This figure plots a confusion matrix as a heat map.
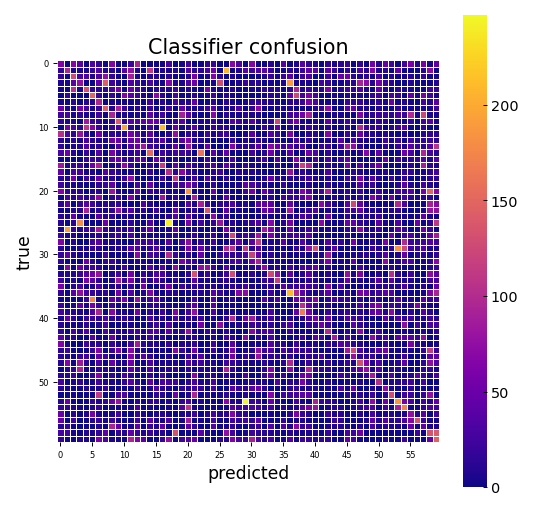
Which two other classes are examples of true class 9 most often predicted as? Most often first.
34, 4
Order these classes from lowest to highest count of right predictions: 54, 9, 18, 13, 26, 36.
26, 13, 18, 9, 54, 36
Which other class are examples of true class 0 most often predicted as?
12
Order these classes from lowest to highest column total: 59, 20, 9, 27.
9, 27, 20, 59
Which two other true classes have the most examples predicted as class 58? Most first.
20, 45
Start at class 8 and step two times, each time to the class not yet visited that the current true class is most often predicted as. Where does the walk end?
37
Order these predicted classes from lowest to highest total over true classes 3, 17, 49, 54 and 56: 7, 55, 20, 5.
5, 55, 7, 20
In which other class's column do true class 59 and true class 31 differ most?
11
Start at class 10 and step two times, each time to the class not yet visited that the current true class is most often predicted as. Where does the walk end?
38
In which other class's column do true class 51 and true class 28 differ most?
54
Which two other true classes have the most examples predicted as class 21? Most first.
33, 52
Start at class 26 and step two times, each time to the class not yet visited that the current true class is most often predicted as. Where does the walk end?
14
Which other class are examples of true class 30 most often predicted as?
17
